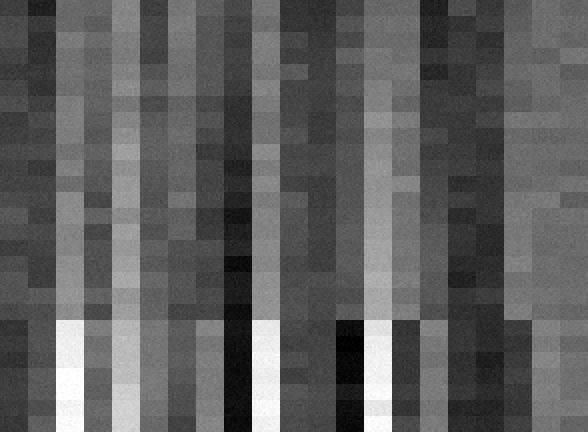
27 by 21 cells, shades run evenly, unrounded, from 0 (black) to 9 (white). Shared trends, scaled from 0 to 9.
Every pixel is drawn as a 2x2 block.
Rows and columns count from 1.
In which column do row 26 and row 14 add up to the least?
9
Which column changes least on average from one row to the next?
12
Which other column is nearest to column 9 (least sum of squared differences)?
18
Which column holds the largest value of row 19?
14
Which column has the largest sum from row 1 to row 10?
5
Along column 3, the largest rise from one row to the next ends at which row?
21
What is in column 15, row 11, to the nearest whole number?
4
